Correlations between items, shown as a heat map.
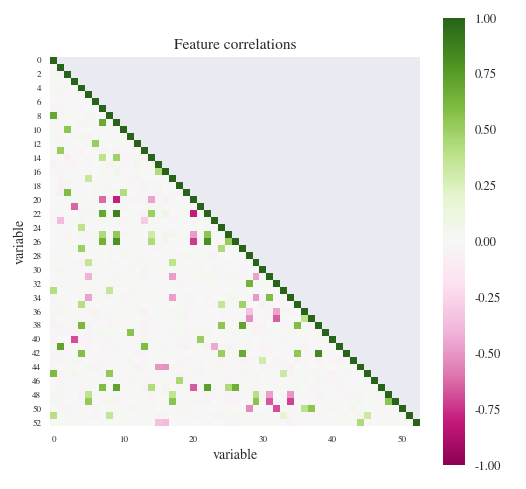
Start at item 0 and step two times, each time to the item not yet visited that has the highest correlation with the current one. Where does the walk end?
45
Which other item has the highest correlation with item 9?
22
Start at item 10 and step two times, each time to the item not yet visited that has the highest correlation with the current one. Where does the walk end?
19
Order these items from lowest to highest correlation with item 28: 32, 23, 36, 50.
50, 36, 23, 32
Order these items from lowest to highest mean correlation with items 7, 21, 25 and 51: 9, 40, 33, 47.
33, 40, 47, 9
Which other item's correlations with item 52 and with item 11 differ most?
39
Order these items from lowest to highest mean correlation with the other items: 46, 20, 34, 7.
20, 34, 46, 7
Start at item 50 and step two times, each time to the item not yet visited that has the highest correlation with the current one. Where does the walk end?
36
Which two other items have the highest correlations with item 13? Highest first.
41, 1
